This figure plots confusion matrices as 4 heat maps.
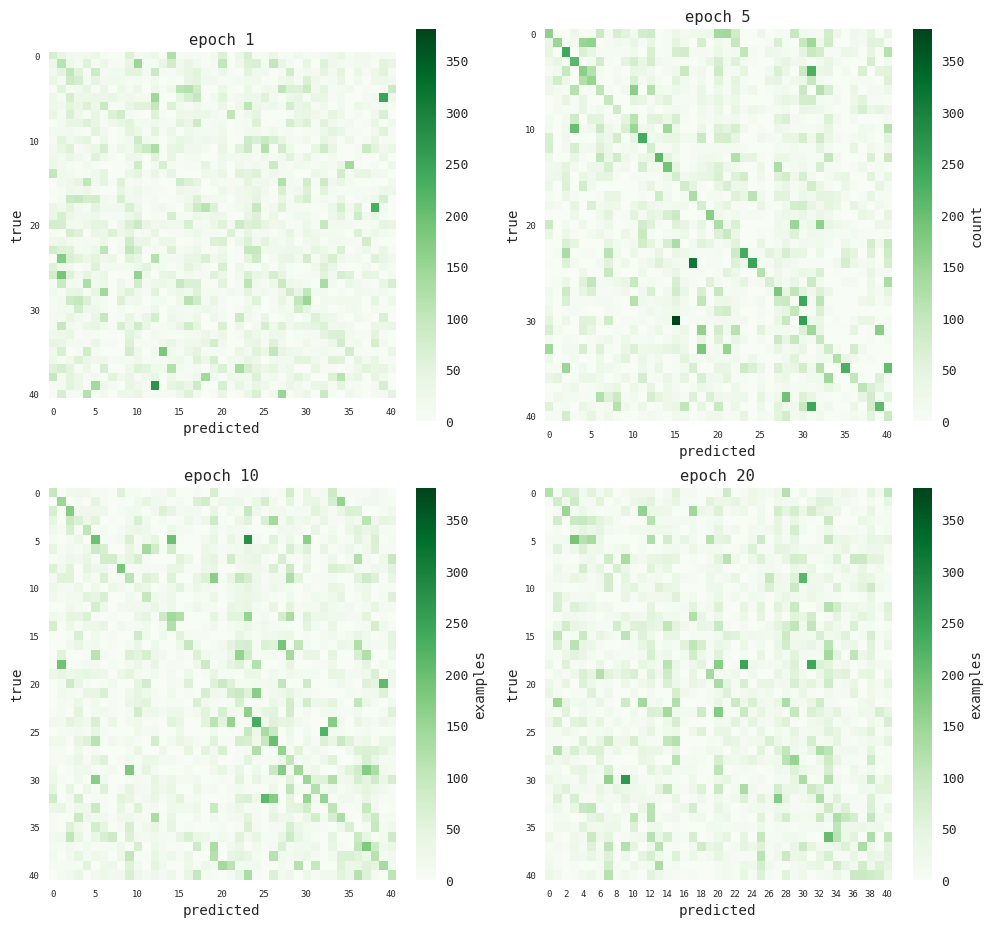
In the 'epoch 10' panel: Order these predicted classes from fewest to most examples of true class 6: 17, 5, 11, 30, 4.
17, 4, 30, 5, 11
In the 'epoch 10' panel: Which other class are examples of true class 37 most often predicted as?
19
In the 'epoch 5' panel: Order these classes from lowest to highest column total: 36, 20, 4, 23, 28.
36, 23, 4, 28, 20
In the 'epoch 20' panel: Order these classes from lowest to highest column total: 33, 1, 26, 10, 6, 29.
26, 10, 6, 1, 29, 33
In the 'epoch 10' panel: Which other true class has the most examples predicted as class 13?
2
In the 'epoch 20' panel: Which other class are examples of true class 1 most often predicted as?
3
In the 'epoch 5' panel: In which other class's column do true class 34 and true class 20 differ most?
32
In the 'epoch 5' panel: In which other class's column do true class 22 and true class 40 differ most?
15
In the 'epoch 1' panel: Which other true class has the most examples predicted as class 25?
11
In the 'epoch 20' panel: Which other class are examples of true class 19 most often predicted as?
6
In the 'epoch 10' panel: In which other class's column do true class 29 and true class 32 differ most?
25
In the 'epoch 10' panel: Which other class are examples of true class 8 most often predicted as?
28
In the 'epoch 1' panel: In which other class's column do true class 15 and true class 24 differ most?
1
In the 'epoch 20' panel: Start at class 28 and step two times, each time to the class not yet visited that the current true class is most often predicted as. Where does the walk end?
20
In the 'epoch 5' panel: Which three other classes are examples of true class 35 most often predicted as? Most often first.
40, 2, 32
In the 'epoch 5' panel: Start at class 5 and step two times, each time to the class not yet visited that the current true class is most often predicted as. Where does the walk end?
31
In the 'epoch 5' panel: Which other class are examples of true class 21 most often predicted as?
11
